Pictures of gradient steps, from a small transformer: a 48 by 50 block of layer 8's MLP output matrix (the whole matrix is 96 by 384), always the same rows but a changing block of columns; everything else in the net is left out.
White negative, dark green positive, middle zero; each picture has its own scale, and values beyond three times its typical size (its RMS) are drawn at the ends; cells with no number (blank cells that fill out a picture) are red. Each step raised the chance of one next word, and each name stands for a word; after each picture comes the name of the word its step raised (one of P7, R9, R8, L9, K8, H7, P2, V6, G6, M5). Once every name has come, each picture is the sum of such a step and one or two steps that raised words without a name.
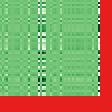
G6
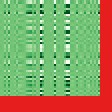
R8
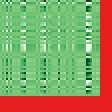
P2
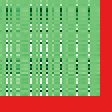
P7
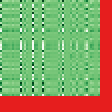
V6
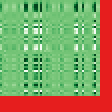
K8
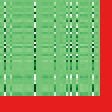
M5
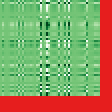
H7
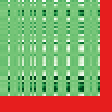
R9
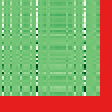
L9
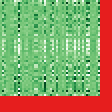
R9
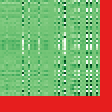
H7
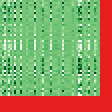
P7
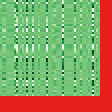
P2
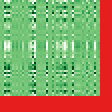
R8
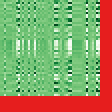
V6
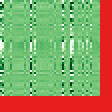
K8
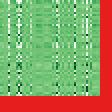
L9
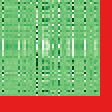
P2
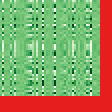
V6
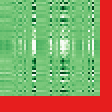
P2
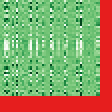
H7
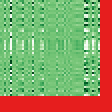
V6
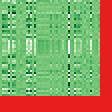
R8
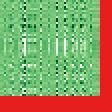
V6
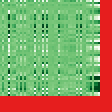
R9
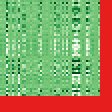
P7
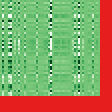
M5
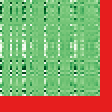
P7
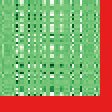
L9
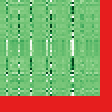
P7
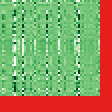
R9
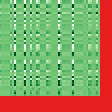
R8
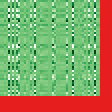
M5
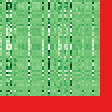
K8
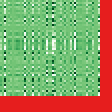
G6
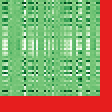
G6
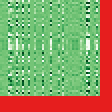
G6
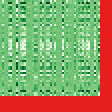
M5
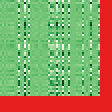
H7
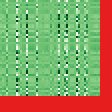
G6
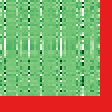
G6
